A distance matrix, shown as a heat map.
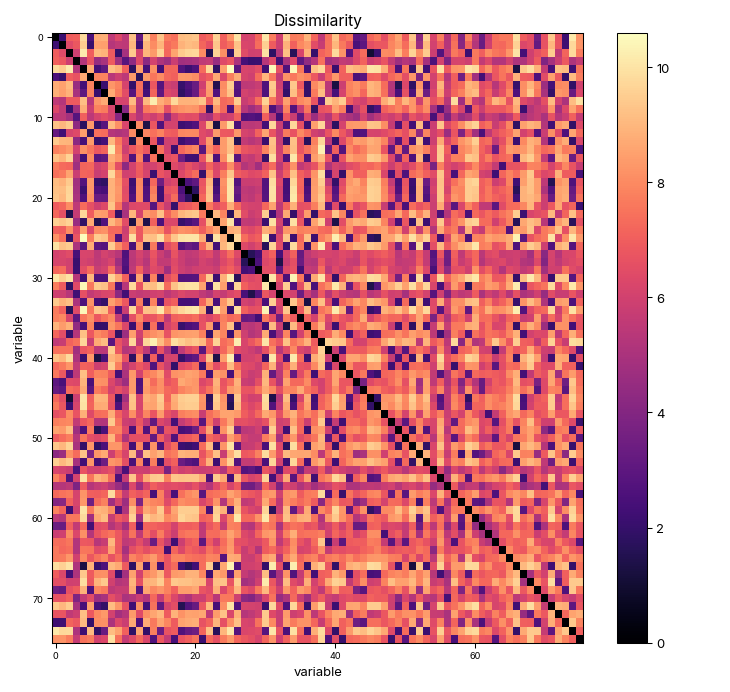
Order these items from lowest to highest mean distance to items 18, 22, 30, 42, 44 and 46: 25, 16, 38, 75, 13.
25, 13, 16, 75, 38
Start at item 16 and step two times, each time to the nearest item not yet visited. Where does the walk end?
54
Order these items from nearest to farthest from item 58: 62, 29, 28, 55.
62, 28, 29, 55
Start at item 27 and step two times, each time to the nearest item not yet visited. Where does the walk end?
32
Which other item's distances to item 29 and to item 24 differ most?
35
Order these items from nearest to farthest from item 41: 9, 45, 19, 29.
29, 19, 9, 45
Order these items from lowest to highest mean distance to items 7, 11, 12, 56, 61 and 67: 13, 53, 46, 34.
13, 53, 46, 34
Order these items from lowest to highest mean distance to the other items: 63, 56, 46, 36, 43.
56, 36, 63, 43, 46
